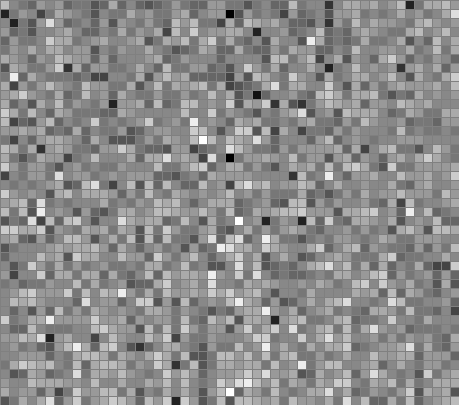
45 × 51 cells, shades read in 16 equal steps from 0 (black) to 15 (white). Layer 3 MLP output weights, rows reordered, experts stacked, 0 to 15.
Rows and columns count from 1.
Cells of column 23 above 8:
14
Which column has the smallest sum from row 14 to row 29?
16
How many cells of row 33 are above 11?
5
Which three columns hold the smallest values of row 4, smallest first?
29, 19, 4
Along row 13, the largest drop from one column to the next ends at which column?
35
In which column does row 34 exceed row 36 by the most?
27
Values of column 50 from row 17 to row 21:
9 8 9 9 8
